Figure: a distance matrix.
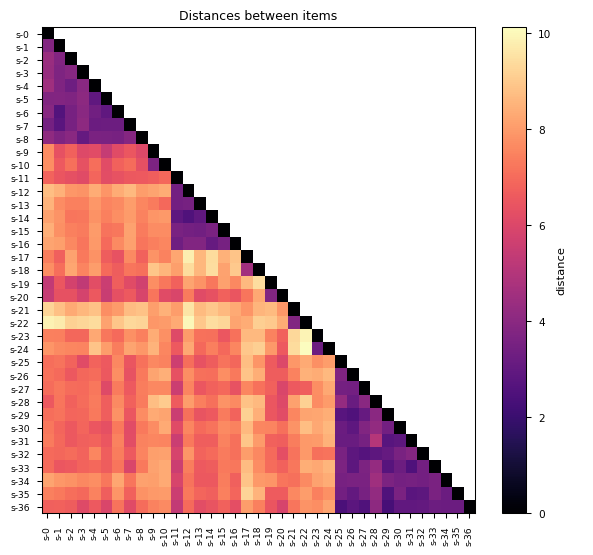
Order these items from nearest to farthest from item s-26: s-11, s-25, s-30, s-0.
s-30, s-25, s-11, s-0
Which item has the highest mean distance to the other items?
s-22
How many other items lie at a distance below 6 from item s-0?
10
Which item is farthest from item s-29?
s-17
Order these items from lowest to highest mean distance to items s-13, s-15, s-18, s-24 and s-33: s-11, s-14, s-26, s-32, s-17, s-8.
s-11, s-14, s-32, s-26, s-8, s-17
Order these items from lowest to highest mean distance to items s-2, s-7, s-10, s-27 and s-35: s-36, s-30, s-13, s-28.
s-36, s-30, s-28, s-13
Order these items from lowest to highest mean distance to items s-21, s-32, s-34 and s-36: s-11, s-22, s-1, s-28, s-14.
s-28, s-11, s-22, s-14, s-1
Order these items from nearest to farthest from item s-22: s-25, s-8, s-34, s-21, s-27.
s-21, s-27, s-34, s-25, s-8
